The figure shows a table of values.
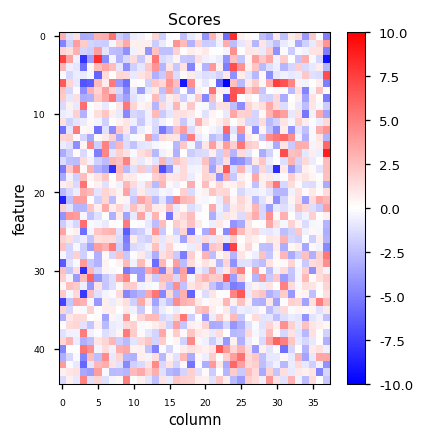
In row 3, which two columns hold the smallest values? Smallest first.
37, 3
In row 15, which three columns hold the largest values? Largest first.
37, 31, 6
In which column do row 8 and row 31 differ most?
23
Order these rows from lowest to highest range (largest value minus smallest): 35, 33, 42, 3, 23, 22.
35, 22, 23, 42, 33, 3
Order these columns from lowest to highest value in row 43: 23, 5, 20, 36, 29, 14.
36, 23, 14, 20, 29, 5
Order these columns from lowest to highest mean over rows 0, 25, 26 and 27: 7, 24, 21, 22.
22, 21, 7, 24
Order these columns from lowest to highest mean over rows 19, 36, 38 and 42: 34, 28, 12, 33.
34, 28, 33, 12
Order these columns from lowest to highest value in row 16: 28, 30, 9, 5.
5, 30, 28, 9
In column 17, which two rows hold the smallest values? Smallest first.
6, 28
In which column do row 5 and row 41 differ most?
24
